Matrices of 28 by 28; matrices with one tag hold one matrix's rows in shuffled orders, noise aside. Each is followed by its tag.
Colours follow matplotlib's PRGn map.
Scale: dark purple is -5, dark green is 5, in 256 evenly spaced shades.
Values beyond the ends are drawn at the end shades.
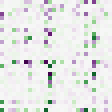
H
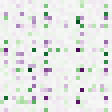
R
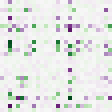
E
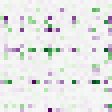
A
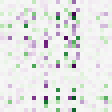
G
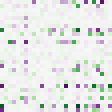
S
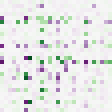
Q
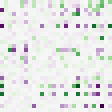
S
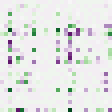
E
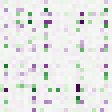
R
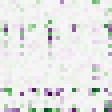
A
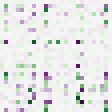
R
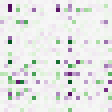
E
